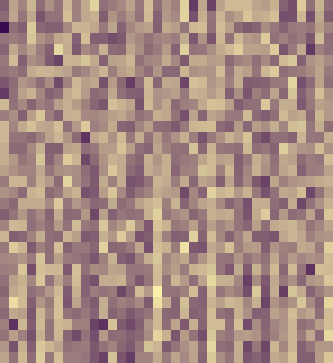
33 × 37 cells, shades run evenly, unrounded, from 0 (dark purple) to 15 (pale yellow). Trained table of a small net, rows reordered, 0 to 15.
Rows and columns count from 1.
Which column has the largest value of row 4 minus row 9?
30
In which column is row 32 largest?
24
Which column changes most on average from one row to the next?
21
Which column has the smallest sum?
11
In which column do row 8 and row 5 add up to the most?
27
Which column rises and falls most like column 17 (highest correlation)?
23
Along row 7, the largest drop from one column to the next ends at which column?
32
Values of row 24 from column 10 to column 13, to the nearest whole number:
6 5 8 11
